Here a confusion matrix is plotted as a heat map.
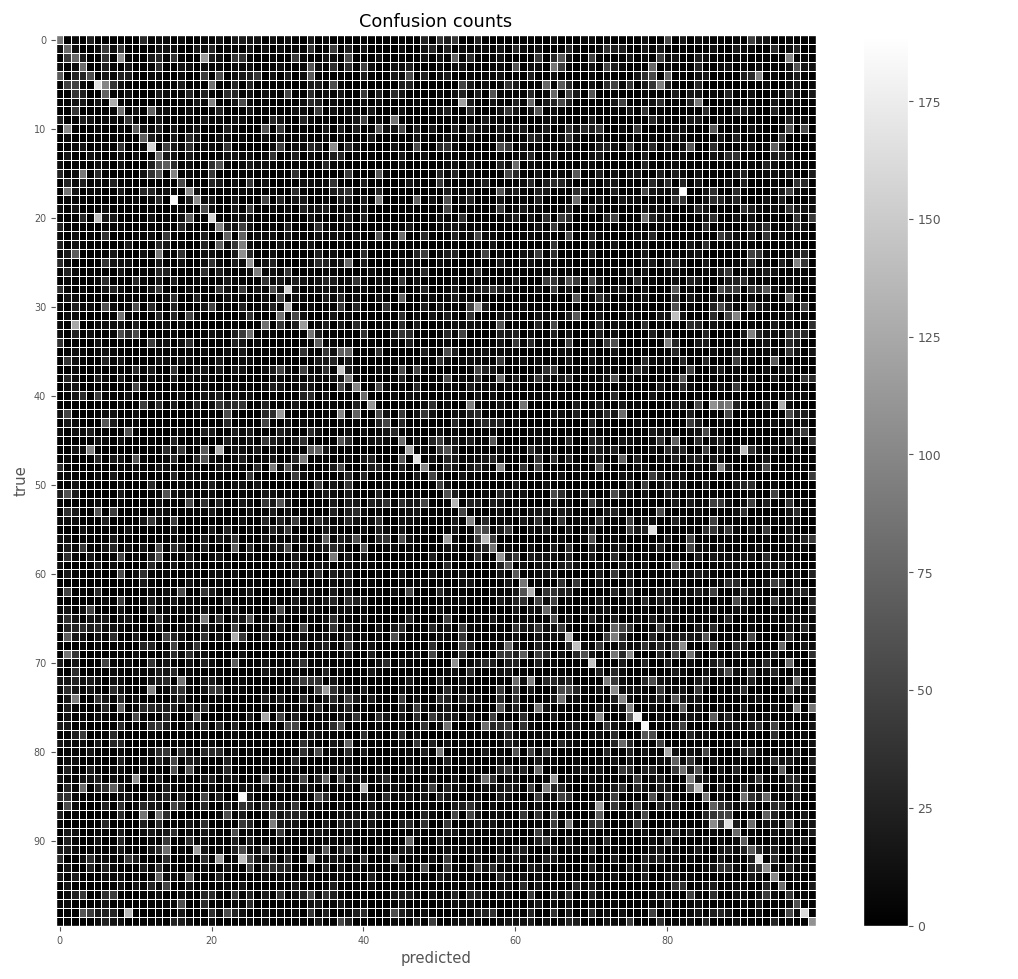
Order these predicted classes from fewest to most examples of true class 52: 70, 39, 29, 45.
39, 45, 70, 29
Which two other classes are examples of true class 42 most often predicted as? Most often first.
29, 37
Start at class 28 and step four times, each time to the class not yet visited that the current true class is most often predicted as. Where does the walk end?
77
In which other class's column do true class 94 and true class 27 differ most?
17
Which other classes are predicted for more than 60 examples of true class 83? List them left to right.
10, 27, 35, 56, 65
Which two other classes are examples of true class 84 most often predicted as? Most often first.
40, 64
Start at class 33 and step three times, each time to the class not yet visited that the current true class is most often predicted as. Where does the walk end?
15
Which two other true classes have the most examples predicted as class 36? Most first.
12, 58
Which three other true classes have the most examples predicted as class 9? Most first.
98, 44, 92
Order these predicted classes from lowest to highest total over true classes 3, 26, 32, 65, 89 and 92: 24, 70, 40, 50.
50, 70, 40, 24
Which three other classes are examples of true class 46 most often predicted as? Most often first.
90, 21, 4
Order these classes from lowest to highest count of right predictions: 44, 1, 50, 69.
44, 50, 69, 1
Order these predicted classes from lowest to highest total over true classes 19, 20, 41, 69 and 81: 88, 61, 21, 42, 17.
42, 21, 88, 17, 61
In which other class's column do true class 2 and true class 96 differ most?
8
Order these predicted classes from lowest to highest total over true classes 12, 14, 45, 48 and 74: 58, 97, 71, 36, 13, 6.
97, 6, 13, 71, 36, 58
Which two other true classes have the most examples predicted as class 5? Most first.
20, 53
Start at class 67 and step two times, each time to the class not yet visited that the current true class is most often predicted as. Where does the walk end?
24
